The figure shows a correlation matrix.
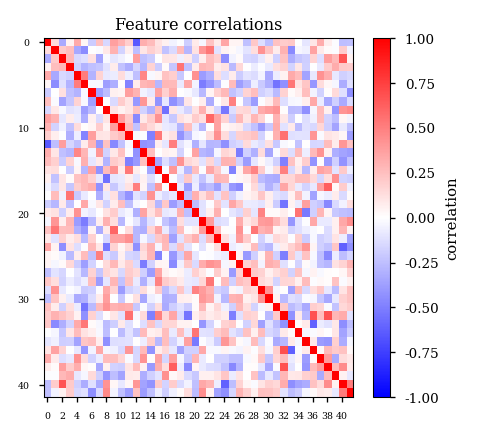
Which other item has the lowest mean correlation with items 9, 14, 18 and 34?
12
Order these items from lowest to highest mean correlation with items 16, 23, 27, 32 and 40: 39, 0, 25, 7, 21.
25, 7, 0, 21, 39
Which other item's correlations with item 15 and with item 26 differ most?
17
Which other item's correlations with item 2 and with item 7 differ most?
40
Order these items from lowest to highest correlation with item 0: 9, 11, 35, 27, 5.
27, 35, 5, 11, 9
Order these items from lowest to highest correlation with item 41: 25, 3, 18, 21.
25, 18, 3, 21
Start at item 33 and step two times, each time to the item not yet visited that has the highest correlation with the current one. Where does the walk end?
4
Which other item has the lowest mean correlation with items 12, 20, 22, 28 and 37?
7
